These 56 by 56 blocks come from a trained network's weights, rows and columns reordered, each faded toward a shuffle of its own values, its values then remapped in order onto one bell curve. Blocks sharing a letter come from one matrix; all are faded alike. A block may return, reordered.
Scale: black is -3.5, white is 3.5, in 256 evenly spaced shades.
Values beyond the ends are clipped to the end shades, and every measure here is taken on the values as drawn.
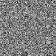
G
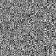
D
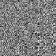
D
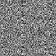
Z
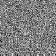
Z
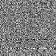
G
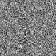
Z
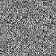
G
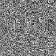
D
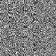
D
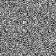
D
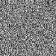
D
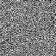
Z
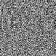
Z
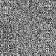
Z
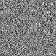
Z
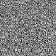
G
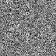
Z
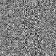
D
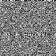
G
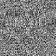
Z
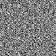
Z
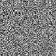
Z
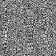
D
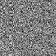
Z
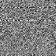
G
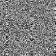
D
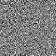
D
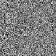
D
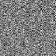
D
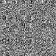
D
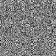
D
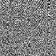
D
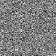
D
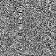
D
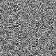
D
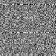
G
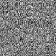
Z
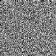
D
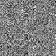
Z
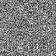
Z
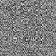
D
